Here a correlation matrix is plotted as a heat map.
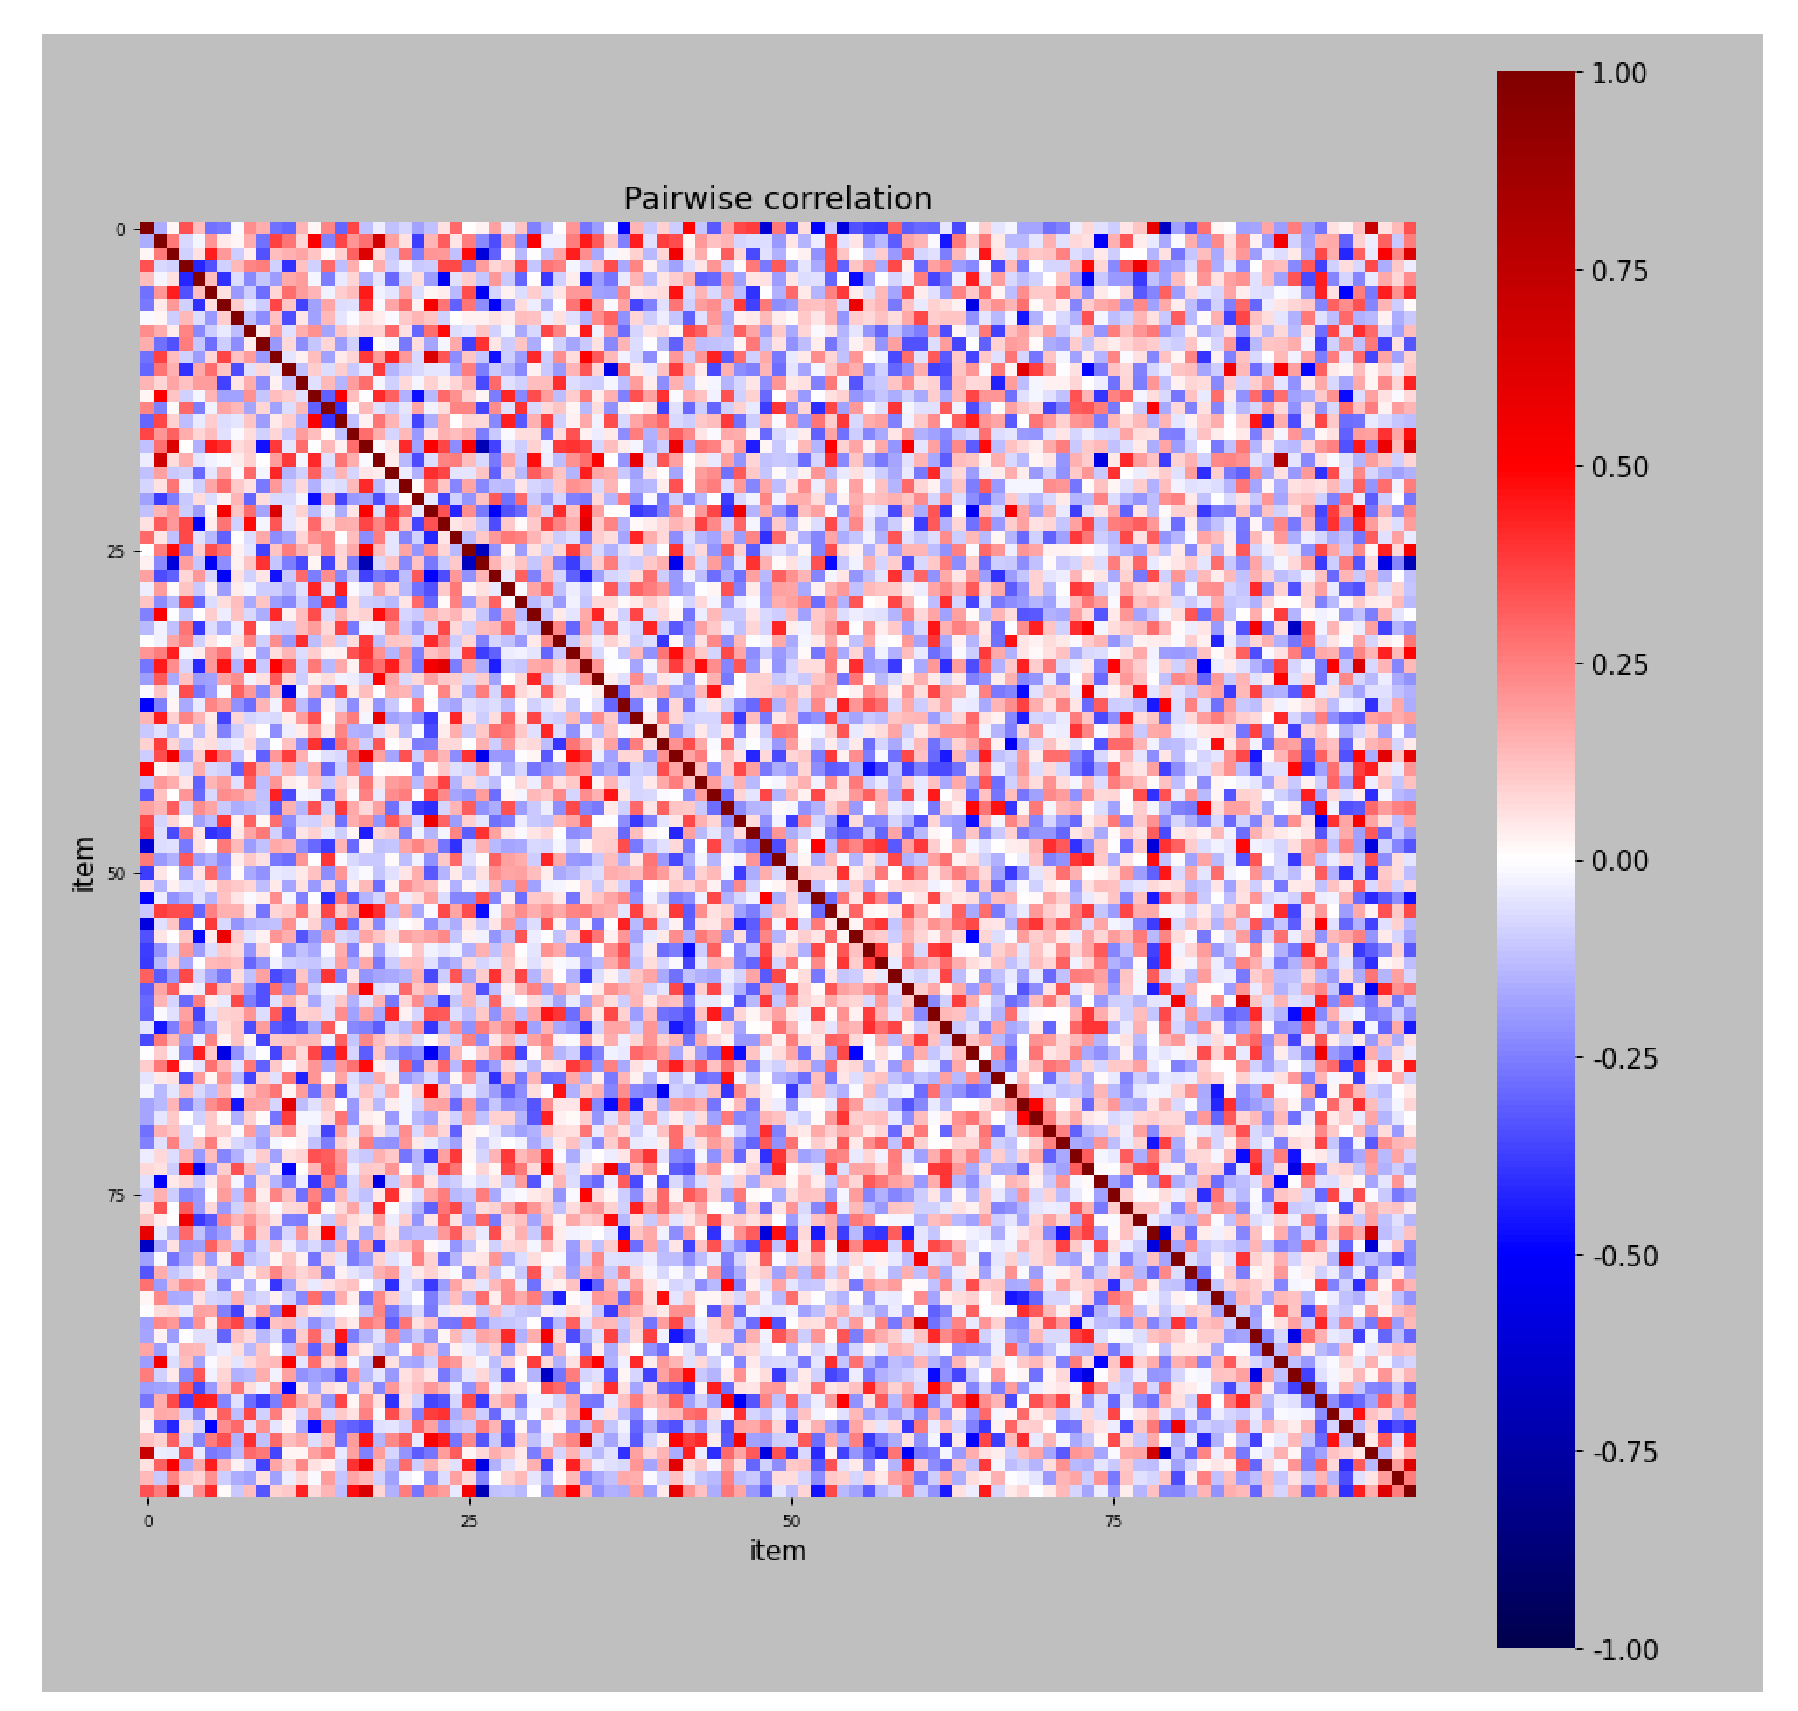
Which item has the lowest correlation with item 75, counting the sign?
82
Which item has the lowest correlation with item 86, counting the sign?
89
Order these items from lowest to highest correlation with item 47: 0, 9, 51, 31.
51, 31, 9, 0
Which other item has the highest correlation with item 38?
18
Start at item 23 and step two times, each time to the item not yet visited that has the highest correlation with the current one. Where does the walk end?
94
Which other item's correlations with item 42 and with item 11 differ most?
0
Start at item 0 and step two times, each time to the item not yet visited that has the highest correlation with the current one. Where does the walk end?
78
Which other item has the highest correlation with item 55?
6
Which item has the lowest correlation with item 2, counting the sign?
26
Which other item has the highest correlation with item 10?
22
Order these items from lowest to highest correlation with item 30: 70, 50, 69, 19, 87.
69, 70, 87, 50, 19
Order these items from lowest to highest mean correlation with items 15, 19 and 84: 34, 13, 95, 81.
95, 81, 34, 13
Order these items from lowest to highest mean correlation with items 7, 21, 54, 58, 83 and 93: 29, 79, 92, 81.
92, 81, 79, 29
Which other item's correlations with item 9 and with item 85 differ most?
60
